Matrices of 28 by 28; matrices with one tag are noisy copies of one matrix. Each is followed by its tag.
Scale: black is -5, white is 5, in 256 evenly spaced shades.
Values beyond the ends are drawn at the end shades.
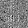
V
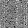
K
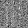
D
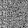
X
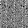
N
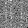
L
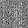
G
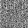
N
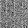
N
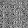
G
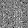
G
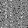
L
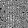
V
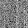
K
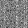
K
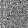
X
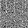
N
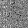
X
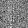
V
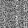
K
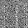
K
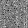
K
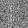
V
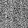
L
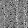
K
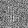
V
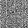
N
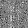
V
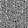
N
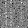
L
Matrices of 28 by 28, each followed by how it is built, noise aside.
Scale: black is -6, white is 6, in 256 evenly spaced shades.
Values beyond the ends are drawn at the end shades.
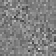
block diagonal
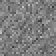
Hankel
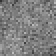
smooth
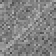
Hankel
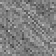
Toeplitz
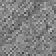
Hankel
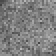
smooth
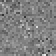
block diagonal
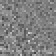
lower triangular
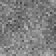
smooth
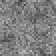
smooth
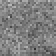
smooth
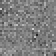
block diagonal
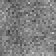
smooth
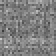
blocks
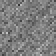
Hankel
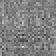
low rank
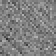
Toeplitz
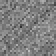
Hankel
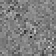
block diagonal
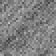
Hankel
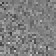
lower triangular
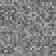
blocks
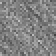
Toeplitz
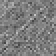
Hankel
